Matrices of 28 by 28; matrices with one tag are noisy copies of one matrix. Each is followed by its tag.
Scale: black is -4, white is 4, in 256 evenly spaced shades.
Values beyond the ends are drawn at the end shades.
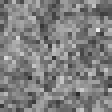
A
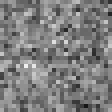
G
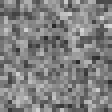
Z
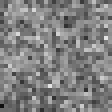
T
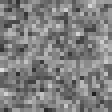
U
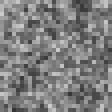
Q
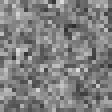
Q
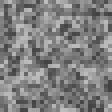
G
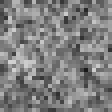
T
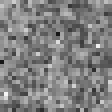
Q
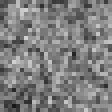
T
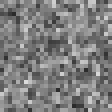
Z
